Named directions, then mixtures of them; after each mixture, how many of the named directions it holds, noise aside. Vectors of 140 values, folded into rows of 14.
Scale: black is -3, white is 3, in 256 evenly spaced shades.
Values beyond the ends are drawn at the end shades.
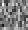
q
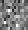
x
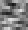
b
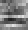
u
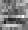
one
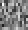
one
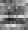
one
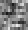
three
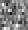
four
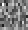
one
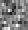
four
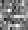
two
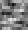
one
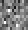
one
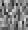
one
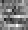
two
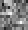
four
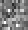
two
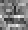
two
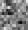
four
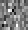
two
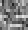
four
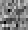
four
